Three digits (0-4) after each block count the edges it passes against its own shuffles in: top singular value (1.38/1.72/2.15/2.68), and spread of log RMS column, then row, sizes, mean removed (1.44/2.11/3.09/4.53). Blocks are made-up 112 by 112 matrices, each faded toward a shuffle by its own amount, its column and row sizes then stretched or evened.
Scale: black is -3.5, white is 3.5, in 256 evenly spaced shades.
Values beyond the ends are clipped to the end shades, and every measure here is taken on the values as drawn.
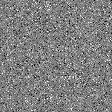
1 0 0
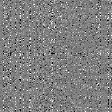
3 3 1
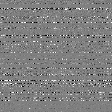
2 0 4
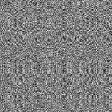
4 2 1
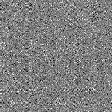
3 0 1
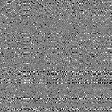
4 0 3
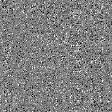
2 2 0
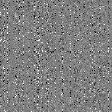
2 3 1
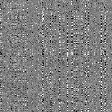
4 3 1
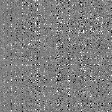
0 3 2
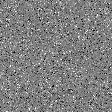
0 0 0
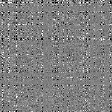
3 3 3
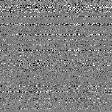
2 1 4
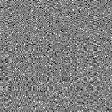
4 0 1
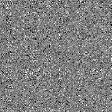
2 2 1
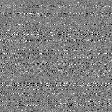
3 0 3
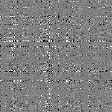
3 3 3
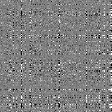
4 3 3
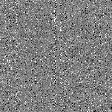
2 2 0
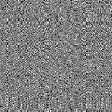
4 2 1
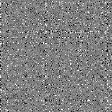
3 2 2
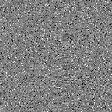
3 0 0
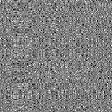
4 0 2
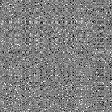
4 1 1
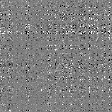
1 3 3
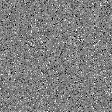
1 1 0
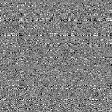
3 0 3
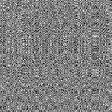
4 1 1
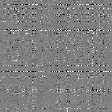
4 2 3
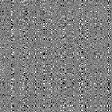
4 3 2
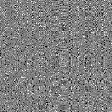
4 2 0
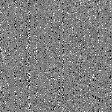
0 3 0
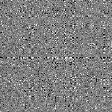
3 2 2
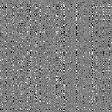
4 3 2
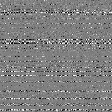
4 0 4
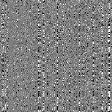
4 3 0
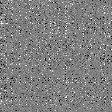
1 2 2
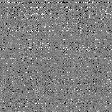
2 1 3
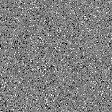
2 0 1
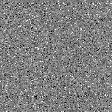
2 0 1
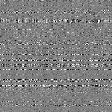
4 0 4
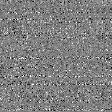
2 1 3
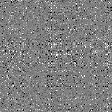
3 2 2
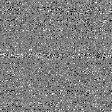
0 1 3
